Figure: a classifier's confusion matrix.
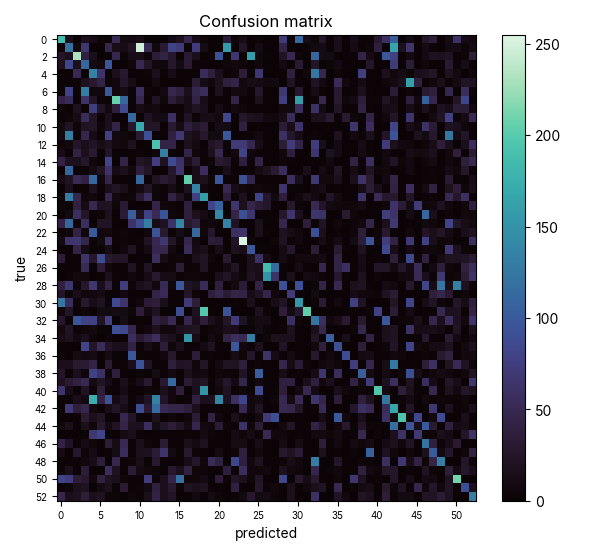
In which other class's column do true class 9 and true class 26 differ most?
27
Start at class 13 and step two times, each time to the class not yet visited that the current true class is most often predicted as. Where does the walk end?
39
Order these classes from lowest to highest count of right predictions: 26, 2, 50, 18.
18, 26, 50, 2
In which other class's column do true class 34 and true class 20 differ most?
16
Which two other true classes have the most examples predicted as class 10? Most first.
1, 16
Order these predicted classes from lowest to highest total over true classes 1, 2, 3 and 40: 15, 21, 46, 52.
46, 52, 15, 21
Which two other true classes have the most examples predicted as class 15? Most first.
21, 50
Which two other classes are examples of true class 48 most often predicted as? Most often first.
32, 22
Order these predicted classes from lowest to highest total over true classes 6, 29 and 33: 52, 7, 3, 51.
52, 51, 7, 3
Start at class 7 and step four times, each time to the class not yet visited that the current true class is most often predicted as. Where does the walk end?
12
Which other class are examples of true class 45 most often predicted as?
5
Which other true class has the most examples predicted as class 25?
38
